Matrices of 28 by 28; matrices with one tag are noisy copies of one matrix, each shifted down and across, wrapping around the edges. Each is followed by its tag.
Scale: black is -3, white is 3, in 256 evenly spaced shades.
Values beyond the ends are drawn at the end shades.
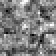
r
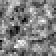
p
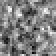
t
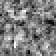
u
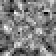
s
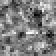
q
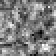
p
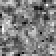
u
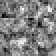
r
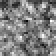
s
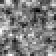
u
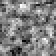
p
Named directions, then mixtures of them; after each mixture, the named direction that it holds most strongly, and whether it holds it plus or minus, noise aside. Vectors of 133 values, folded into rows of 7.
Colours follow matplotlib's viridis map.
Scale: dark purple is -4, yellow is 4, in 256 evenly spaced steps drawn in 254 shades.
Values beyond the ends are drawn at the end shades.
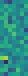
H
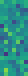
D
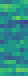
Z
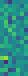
H, plus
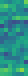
Z, plus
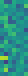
H, plus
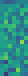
H, plus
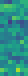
Z, plus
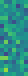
D, plus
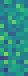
D, minus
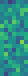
D, minus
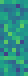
D, plus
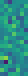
H, plus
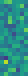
H, minus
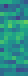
Z, minus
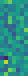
H, minus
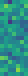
H, plus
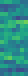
Z, minus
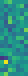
H, minus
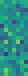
D, plus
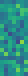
D, minus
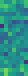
D, plus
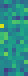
D, minus
